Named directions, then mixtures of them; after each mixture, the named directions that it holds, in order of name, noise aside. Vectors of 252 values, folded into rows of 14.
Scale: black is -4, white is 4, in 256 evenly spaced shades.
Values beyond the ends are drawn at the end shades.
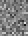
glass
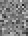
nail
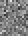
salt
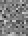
glass, nail.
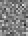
nail.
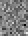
glass, nail, salt.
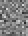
glass, nail.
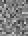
glass, nail.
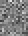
nail, salt.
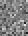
glass.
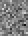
glass, salt.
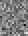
glass, nail, salt.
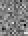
glass, nail.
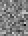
glass, salt.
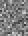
glass, nail, salt.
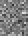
glass, nail, salt.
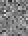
salt.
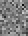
nail.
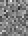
salt.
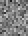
salt.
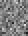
glass, nail.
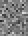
glass, nail, salt.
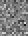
glass.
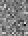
glass.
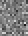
glass.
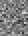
glass, nail, salt.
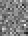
glass, nail.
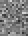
glass, nail, salt.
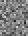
glass, nail, salt.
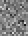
glass.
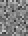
glass, salt.
